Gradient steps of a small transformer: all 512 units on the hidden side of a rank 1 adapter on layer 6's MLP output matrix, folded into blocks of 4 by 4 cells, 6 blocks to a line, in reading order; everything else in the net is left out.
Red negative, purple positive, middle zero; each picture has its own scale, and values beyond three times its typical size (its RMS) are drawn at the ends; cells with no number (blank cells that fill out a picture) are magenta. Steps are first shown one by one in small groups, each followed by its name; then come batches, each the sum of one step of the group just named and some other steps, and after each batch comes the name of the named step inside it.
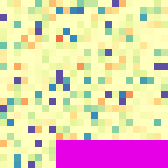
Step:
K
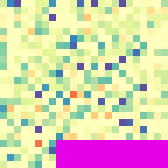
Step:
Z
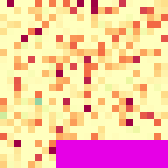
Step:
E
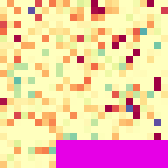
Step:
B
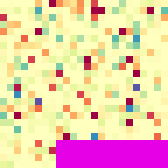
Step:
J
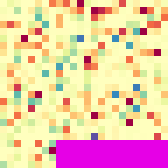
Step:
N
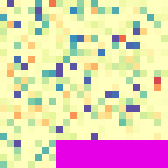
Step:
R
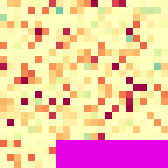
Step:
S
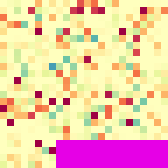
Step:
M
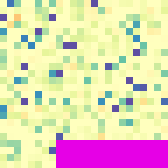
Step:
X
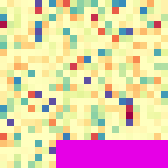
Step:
K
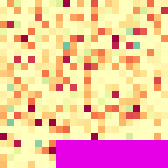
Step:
E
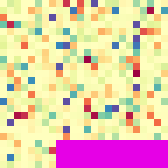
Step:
J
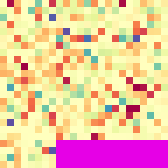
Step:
S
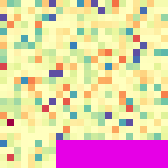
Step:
X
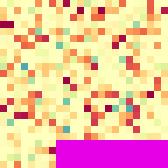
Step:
B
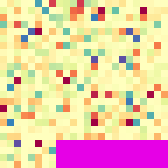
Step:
M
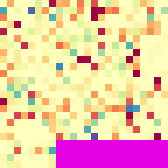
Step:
B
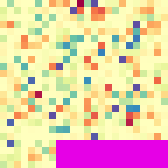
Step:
N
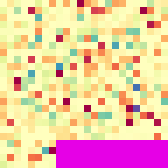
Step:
E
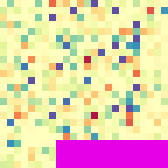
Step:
J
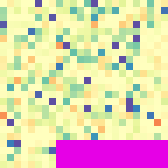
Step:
R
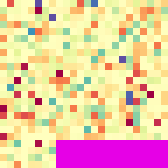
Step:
M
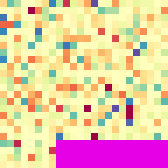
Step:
X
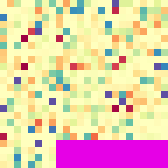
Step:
K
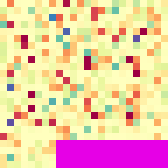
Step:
J
